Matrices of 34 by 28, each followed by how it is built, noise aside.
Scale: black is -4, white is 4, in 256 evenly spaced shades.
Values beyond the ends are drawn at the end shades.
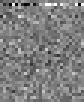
uneven rows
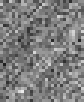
Hankel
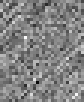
Hankel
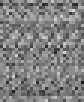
repeating columns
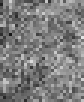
smooth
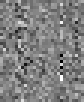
uneven columns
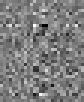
low rank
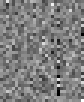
uneven columns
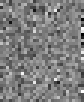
uneven columns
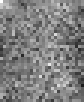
smooth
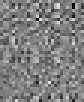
low rank
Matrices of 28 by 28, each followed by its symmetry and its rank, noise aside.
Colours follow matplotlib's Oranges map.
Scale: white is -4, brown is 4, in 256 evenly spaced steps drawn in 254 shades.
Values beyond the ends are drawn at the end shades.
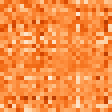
no symmetry, rank five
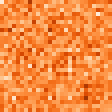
symmetric, rank seven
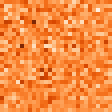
no symmetry, rank seven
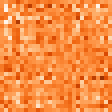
no symmetry, rank five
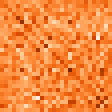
symmetric, rank seven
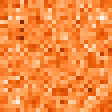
symmetric, rank five
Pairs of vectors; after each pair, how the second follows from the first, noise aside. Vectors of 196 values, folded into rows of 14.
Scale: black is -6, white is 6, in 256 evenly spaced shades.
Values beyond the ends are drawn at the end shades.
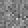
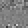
wrapped around, negated, partly zeroed.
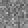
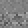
wrapped around, partly zeroed.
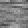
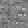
wrapped around, negated, partly zeroed.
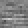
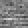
copied.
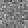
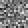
reversed, scaled up.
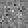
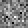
reversed, scaled up.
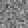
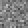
negated.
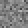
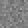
negated, shrunk.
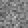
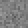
negated, shrunk.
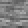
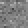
wrapped around, partly zeroed.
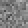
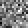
reversed, negated, scaled up.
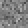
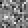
negated, scaled up.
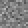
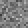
negated.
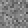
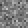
negated.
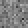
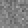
negated, shrunk.
